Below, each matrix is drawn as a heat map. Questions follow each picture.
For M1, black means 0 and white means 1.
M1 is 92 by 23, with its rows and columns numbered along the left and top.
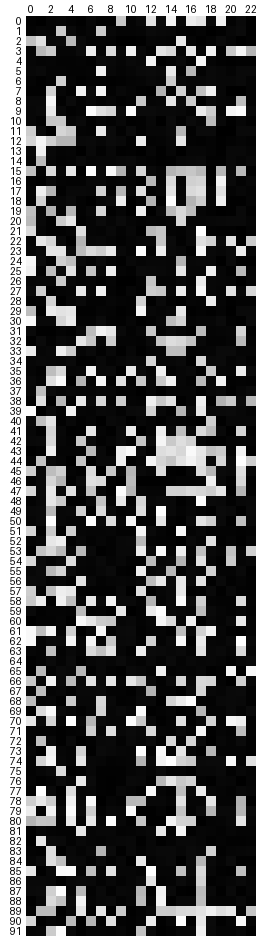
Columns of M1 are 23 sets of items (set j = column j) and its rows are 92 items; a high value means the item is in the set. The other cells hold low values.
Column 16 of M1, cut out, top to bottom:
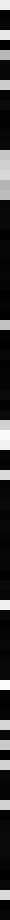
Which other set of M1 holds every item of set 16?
14
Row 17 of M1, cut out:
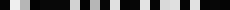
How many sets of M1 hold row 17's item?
9
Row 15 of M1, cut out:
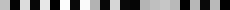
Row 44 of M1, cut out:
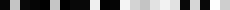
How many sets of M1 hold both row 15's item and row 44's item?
7
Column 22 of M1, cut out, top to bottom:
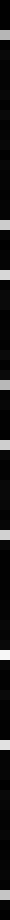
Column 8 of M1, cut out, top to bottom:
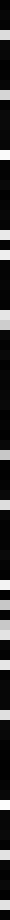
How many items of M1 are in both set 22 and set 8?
1
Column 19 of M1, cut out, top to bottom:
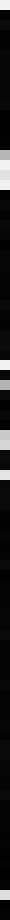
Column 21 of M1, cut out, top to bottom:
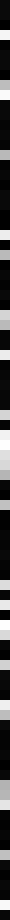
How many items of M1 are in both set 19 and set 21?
4
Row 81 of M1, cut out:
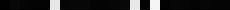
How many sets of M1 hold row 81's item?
3
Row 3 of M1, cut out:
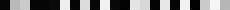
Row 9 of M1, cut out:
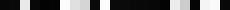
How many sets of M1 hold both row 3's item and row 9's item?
7
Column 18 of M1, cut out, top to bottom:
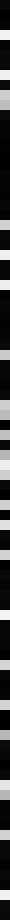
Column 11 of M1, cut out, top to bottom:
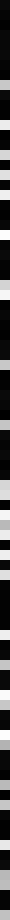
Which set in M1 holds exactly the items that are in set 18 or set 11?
2
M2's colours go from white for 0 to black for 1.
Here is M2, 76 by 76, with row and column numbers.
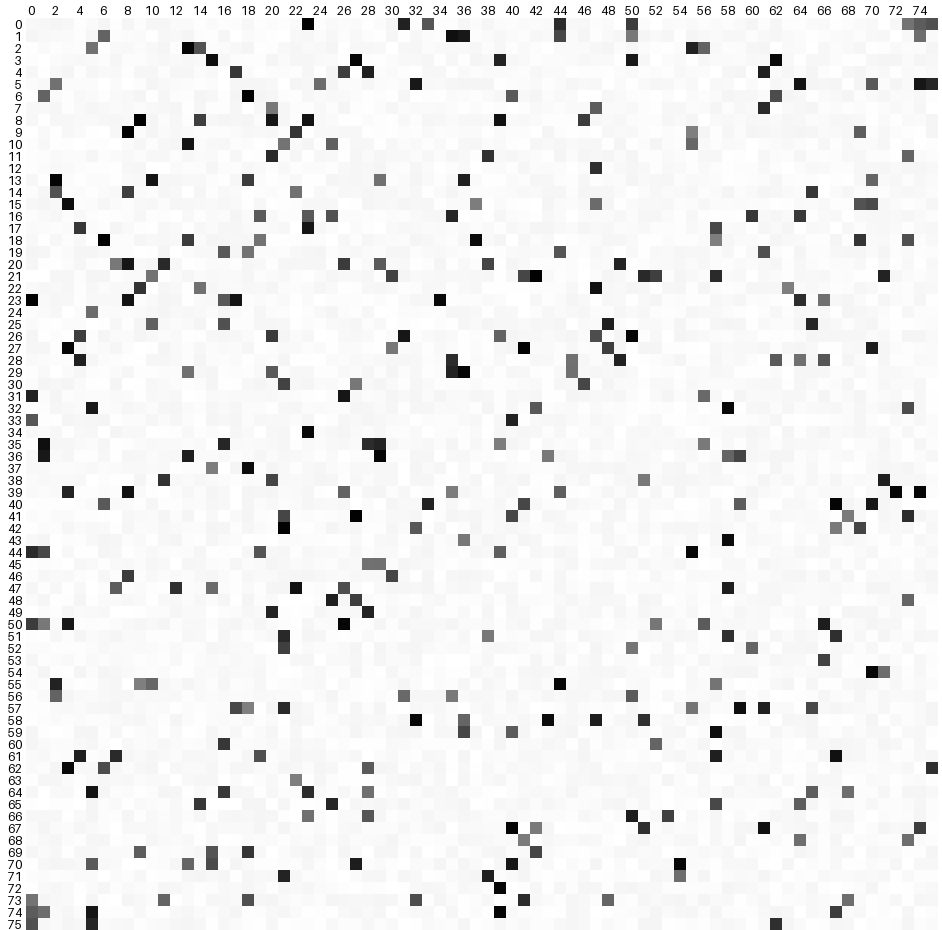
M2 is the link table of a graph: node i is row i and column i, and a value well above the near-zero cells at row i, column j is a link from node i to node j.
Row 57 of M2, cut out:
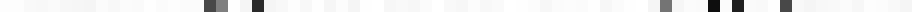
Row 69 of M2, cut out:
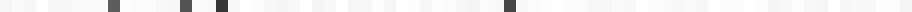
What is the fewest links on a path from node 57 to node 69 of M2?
2
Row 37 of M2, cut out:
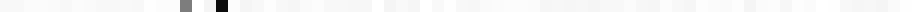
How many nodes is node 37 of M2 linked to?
2
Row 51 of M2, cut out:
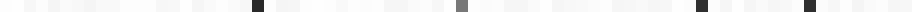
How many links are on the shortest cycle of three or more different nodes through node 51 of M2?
4
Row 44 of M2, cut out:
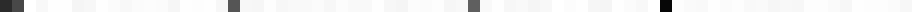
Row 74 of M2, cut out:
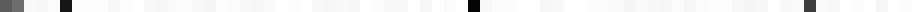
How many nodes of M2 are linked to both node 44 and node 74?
3
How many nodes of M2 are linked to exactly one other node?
6
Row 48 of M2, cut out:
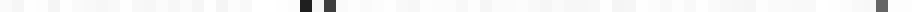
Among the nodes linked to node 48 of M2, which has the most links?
node 73
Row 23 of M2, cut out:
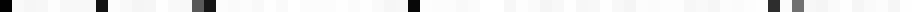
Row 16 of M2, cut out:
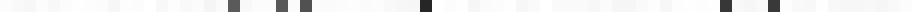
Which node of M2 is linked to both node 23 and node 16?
node 64
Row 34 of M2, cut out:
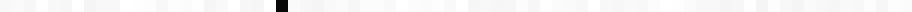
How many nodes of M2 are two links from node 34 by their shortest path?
6
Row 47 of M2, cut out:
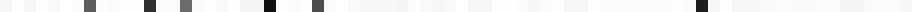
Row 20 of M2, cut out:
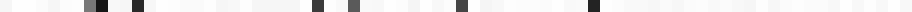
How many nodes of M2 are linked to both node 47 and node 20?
2
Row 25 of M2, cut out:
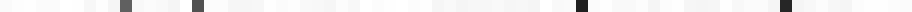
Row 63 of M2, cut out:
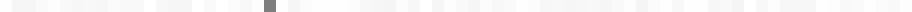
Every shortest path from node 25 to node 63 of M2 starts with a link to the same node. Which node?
node 65
